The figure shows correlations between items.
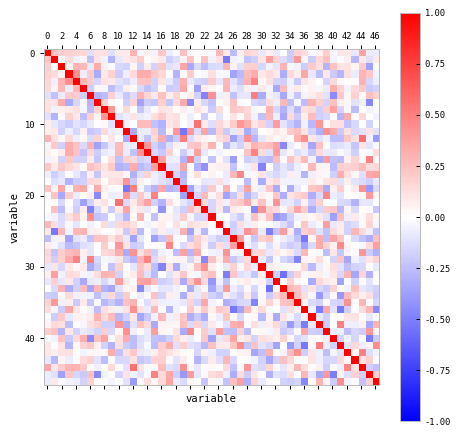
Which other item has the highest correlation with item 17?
27
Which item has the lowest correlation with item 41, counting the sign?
36
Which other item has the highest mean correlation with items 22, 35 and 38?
1
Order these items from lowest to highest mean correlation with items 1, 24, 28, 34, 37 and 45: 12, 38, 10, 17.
38, 10, 17, 12
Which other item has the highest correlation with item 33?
25
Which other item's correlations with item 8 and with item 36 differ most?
26
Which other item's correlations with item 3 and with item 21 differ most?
10
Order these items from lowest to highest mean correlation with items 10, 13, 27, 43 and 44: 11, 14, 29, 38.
11, 29, 14, 38
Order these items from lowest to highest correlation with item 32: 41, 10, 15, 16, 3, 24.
41, 16, 24, 3, 15, 10
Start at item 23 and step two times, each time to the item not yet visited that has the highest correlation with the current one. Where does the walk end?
29
